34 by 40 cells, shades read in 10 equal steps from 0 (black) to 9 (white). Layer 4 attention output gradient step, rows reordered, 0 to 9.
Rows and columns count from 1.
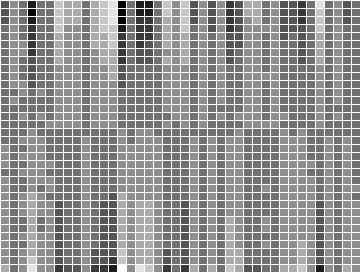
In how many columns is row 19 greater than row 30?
5
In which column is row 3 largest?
13
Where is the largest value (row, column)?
34, 14
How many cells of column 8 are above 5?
3
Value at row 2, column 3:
4
